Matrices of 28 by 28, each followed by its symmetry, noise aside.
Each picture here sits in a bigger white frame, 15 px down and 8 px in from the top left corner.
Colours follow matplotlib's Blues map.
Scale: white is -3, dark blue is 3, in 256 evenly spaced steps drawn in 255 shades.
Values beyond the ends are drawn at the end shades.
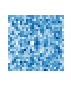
mirrored top to bottom.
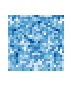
mirrored left to right.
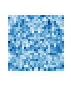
mirrored left to right.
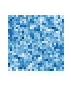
same after a half turn.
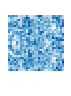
mirrored top to bottom.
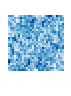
same after a half turn.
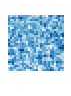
antisymmetric.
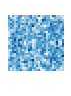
mirrored top to bottom.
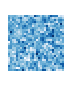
antisymmetric.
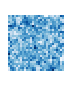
antisymmetric.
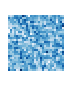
antisymmetric.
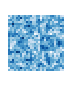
mirrored top to bottom.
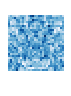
mirrored left to right.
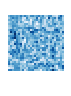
antisymmetric.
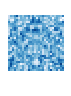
mirrored left to right.
